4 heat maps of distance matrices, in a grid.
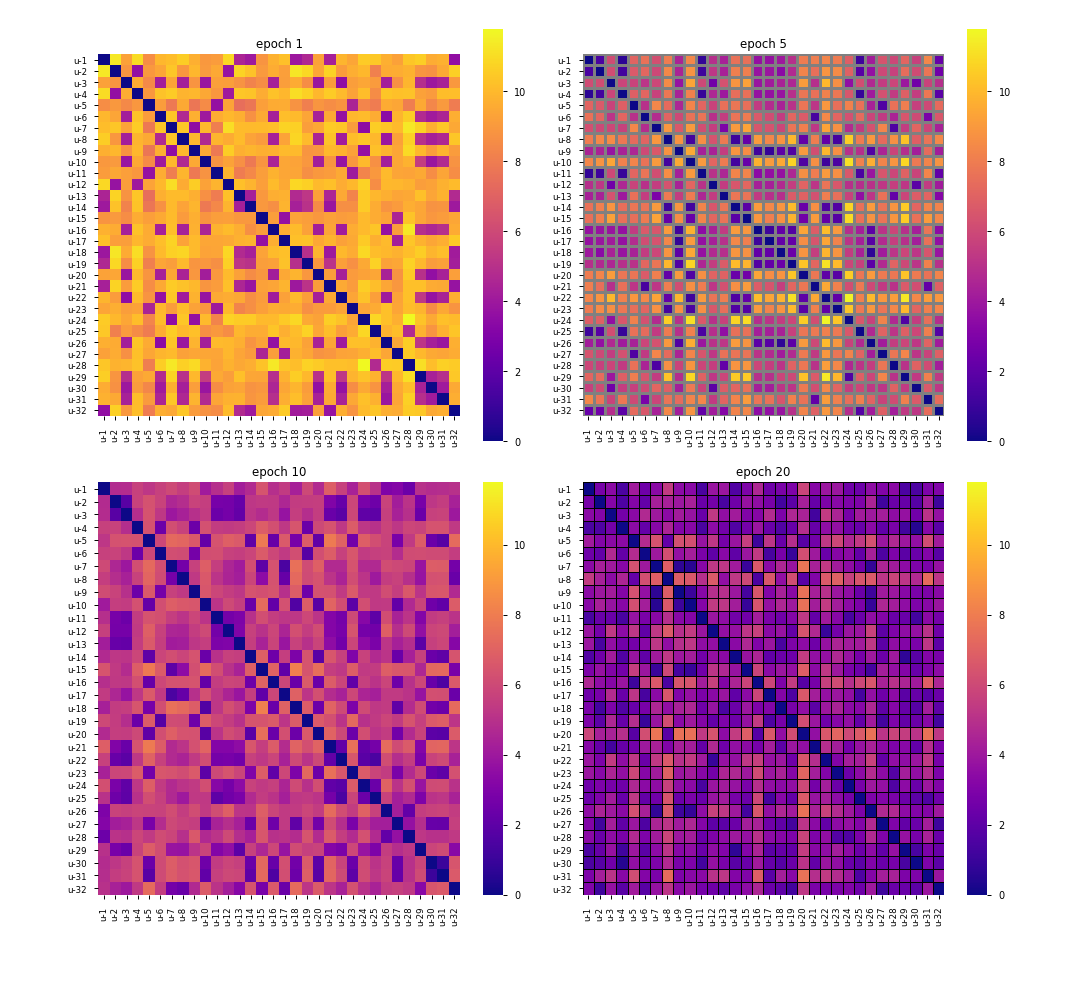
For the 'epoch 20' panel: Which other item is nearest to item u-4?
u-30
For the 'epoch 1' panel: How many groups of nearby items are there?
7
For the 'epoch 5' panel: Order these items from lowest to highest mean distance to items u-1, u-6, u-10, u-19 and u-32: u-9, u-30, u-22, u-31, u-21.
u-9, u-30, u-21, u-31, u-22
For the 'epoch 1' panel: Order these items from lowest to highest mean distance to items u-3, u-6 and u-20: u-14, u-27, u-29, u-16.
u-16, u-29, u-14, u-27
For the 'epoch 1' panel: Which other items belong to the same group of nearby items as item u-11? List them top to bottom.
u-5, u-23
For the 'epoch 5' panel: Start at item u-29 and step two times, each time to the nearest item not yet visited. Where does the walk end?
u-3
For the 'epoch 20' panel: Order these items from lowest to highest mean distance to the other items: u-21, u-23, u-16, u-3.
u-21, u-3, u-23, u-16
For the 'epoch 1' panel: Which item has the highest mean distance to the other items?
u-28
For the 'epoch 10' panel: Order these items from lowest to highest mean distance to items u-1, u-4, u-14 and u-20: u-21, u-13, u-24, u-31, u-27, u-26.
u-27, u-31, u-26, u-13, u-24, u-21
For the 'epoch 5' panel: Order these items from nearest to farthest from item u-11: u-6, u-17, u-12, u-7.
u-17, u-12, u-7, u-6
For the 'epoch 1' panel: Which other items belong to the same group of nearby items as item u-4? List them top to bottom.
u-2, u-12
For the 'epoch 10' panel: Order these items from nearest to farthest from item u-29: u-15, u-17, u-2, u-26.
u-2, u-17, u-15, u-26
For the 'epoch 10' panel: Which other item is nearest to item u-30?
u-31
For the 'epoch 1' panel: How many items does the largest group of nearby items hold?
11
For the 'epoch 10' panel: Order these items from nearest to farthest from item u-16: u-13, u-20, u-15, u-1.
u-20, u-1, u-13, u-15
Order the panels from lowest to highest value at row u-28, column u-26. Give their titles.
epoch 10, epoch 20, epoch 5, epoch 1
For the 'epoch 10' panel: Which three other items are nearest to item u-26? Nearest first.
u-28, u-1, u-27
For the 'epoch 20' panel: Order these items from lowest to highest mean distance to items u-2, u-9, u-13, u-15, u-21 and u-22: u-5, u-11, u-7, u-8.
u-11, u-7, u-5, u-8
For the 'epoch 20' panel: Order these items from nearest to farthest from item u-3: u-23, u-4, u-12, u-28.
u-4, u-28, u-23, u-12
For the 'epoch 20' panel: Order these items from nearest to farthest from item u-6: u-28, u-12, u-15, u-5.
u-12, u-28, u-15, u-5
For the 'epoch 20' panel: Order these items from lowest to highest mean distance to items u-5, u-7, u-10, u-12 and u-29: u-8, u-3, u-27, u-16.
u-27, u-3, u-16, u-8
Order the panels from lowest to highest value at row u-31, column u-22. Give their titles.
epoch 1, epoch 20, epoch 10, epoch 5
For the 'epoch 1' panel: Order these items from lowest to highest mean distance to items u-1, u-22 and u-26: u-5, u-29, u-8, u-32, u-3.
u-3, u-8, u-29, u-32, u-5
